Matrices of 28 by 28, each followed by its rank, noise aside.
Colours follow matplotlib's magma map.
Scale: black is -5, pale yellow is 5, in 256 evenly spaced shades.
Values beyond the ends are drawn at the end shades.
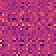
three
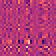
two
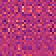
three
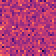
eight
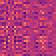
two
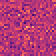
eight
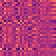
two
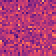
eight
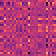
two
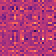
three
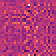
three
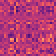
two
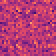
six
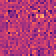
four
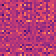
four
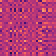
two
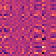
two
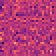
four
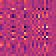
two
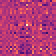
three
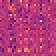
four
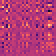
two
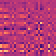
two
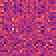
six
